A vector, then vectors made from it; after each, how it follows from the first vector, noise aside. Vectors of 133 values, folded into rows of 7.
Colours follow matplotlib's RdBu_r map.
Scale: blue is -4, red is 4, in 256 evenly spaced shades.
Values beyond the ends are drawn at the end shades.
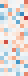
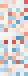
sign-scrambled.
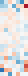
wrapped around, partly zeroed.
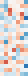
sign-scrambled.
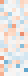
reversed, shrunk.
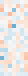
reversed, negated, shrunk.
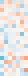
reversed, negated, shrunk.
